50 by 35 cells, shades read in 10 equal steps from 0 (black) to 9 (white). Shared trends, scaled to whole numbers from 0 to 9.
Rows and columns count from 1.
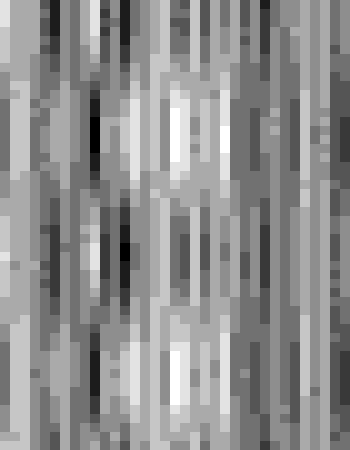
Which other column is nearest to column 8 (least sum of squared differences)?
5
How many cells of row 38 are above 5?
14
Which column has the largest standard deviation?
10
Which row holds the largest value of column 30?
4
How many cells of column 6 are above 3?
27
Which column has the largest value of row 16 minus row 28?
13
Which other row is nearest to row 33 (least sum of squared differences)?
25
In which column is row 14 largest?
18
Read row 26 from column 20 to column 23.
7 4 6 5
